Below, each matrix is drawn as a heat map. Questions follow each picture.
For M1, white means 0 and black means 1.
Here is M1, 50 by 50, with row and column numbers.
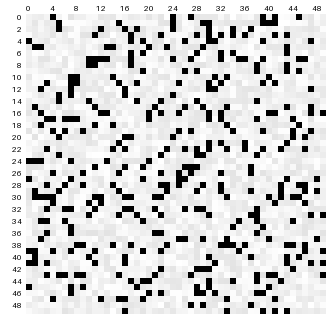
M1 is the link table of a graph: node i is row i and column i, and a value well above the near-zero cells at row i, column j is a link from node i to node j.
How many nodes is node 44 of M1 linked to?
7
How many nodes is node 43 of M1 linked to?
12
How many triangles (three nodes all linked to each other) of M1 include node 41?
5
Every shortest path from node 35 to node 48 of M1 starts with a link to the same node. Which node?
node 7
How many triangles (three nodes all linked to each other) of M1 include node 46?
4
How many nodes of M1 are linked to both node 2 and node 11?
2
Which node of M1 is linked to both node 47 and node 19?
node 4
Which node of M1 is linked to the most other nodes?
node 30
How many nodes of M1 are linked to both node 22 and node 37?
2
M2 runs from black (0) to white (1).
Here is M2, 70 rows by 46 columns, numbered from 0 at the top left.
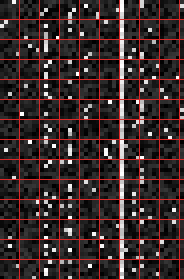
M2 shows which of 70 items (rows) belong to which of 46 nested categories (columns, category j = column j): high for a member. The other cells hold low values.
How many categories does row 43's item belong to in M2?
1
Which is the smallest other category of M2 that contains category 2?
11
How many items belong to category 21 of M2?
6
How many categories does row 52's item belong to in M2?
3
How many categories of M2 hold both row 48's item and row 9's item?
2
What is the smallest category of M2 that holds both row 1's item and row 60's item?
35
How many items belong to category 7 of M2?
2
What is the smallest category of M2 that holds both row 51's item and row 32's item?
12
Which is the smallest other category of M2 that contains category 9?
33
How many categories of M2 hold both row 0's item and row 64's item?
2
